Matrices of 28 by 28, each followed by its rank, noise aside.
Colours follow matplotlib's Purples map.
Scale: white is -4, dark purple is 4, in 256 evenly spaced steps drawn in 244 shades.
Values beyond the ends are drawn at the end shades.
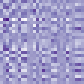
two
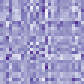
three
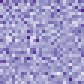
eight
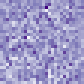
eight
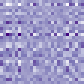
two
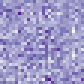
eight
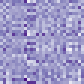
three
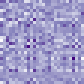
four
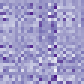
three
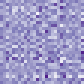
four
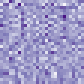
six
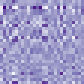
three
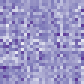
six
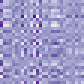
two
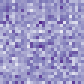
six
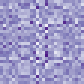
three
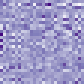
three
